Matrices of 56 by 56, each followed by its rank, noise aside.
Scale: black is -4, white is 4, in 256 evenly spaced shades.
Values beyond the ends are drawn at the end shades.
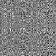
six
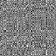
six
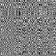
five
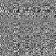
six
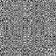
five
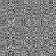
four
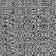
five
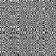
three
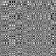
three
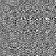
four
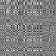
two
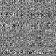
six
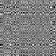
three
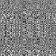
five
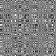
three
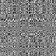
five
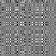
two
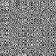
five
